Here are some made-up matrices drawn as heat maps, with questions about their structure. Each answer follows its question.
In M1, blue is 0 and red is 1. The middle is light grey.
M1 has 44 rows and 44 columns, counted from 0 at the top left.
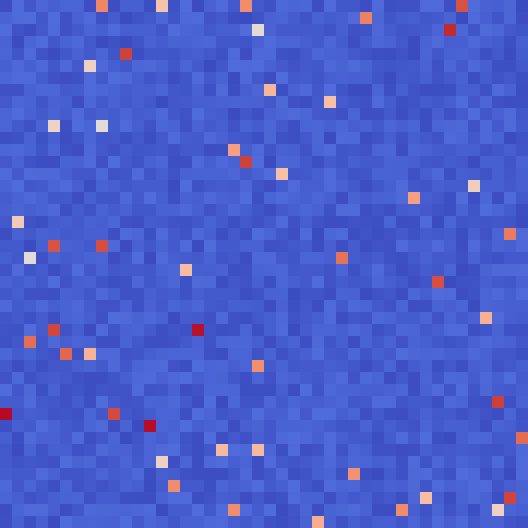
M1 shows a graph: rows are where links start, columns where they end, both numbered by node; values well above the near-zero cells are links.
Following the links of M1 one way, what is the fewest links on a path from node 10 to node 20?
6
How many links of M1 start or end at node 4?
4
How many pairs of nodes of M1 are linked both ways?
4
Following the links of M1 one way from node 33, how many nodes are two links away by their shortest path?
2
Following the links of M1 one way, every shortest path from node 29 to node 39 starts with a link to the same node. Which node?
node 7
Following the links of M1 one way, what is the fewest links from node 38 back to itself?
8
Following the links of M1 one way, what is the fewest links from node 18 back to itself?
6
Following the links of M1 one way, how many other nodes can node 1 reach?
6
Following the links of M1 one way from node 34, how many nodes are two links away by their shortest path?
4
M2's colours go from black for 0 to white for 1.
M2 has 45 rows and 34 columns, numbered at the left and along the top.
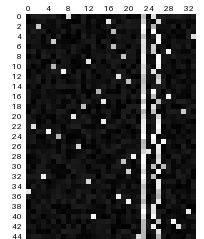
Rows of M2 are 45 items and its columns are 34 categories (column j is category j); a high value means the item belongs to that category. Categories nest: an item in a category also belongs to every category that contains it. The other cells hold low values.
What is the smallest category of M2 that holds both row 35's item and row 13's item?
26
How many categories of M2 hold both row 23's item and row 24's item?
1
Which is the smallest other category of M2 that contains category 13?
25
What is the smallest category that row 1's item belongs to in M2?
16
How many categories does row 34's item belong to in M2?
2
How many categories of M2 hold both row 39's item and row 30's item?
2
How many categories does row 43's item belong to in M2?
2
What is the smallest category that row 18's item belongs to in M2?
11
